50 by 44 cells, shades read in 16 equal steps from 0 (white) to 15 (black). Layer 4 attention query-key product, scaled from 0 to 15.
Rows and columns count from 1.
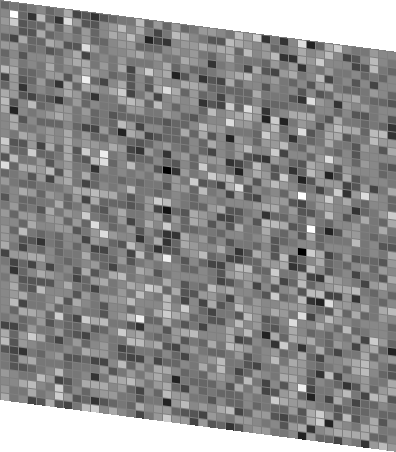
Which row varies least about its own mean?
4
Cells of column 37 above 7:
24
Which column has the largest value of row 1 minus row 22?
30
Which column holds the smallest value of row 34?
17
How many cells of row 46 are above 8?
16
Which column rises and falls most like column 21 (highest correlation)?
36
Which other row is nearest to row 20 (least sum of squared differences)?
35
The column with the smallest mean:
14
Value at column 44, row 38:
13
